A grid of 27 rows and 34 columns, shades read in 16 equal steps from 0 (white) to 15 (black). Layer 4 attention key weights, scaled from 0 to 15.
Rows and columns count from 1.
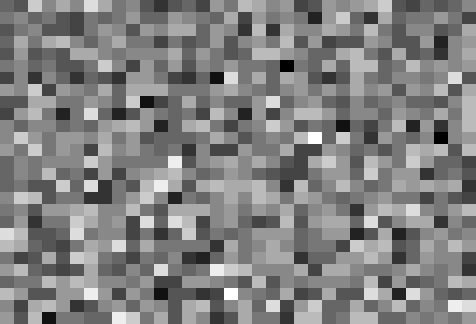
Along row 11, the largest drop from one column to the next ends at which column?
31
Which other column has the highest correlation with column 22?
12
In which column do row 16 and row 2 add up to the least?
25
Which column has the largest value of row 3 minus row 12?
23
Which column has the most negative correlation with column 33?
24
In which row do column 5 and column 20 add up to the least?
26
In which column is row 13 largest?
14
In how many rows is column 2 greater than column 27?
13
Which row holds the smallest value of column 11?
19
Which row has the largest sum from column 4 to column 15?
7
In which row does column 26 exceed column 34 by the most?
18
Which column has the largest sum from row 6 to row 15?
9
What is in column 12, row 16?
1
